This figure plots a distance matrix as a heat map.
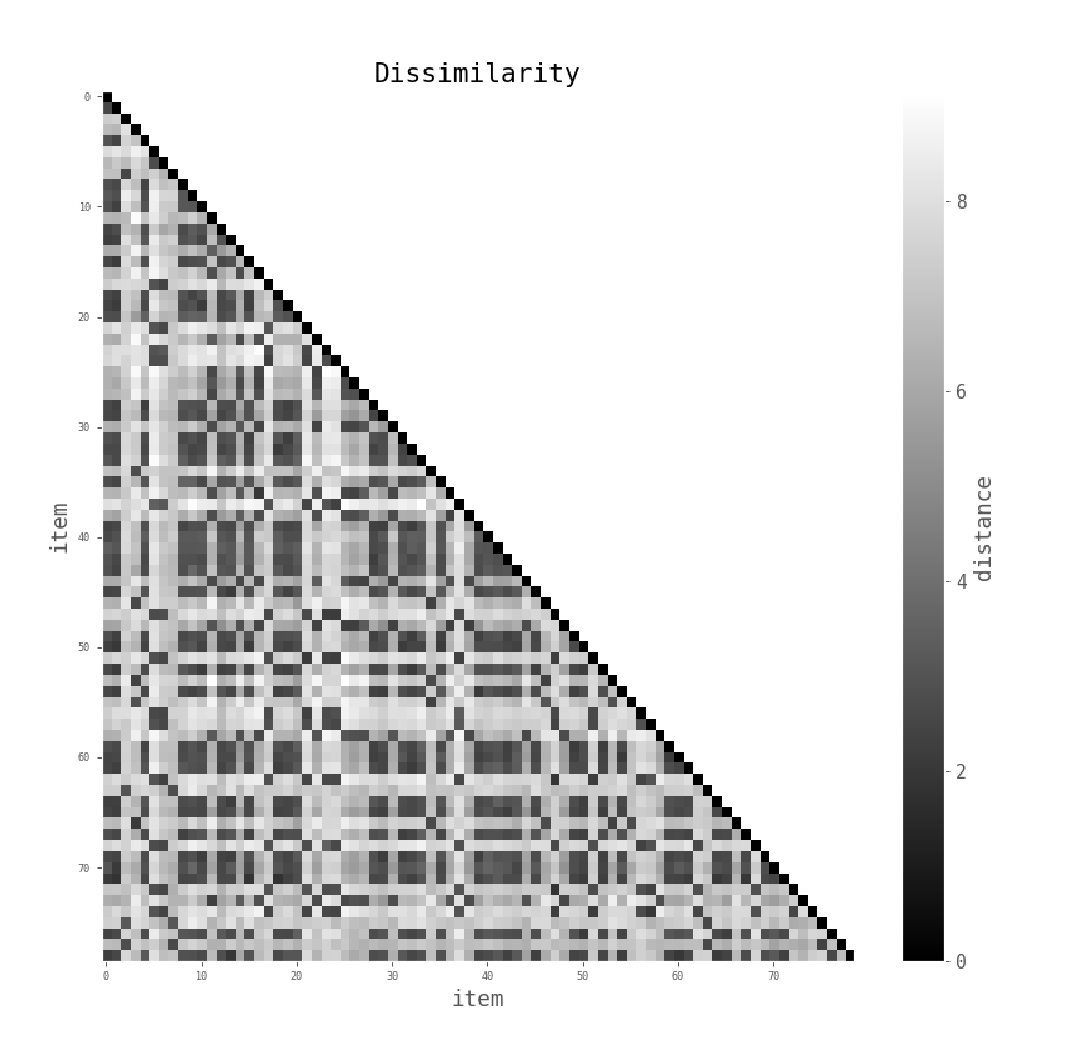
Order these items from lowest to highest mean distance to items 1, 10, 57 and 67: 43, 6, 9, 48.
43, 9, 6, 48
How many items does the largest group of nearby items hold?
39
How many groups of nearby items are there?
5
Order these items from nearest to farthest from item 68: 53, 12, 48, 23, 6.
6, 23, 12, 48, 53
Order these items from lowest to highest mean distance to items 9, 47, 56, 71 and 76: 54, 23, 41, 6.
54, 41, 6, 23
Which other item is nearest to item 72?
47
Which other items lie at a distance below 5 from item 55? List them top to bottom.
3, 34, 46, 53, 66
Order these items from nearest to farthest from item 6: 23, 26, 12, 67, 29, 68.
68, 23, 12, 29, 67, 26
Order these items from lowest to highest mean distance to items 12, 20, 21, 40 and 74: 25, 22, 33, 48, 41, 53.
41, 33, 48, 53, 22, 25
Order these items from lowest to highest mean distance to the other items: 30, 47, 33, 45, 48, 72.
45, 33, 48, 30, 72, 47
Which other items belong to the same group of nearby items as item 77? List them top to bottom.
2, 7, 63, 75
